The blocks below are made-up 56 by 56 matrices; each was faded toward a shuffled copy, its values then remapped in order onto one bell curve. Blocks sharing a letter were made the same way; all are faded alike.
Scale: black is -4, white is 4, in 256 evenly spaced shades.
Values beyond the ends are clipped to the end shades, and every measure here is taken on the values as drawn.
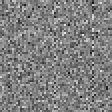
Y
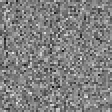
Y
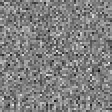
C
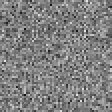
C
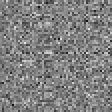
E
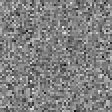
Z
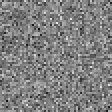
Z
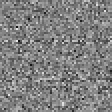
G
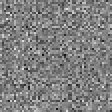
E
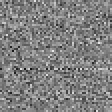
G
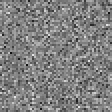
Z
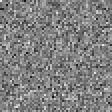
G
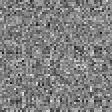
E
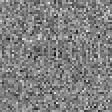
C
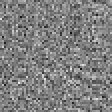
E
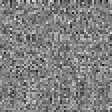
E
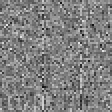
Z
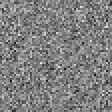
Y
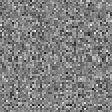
E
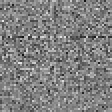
G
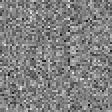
E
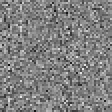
Y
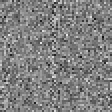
Y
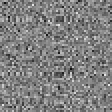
E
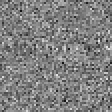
C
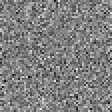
Y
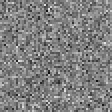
C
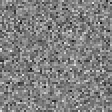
G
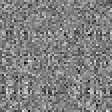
E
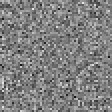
Z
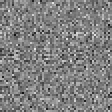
E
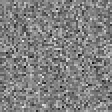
C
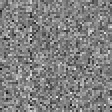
Y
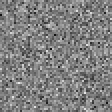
Y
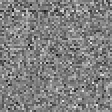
G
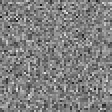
C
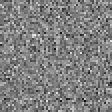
C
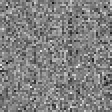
Z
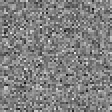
Z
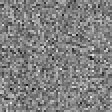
C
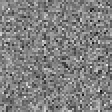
Z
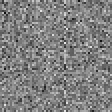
Z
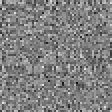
E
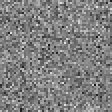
Y
